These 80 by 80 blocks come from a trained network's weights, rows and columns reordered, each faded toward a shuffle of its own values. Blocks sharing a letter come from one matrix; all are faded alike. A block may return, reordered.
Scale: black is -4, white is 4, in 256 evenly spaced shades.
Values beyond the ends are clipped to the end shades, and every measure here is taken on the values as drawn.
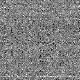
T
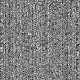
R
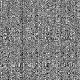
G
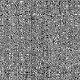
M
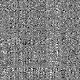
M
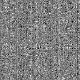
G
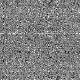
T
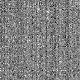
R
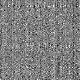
G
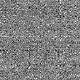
T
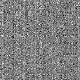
G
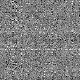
T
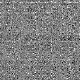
T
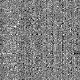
R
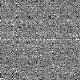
T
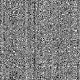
G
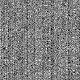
R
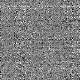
T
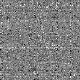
T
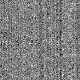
R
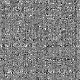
M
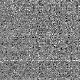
T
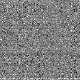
T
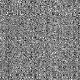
M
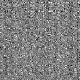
M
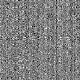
R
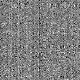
G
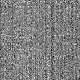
R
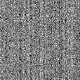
R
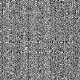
R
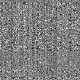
M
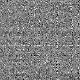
T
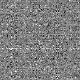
T
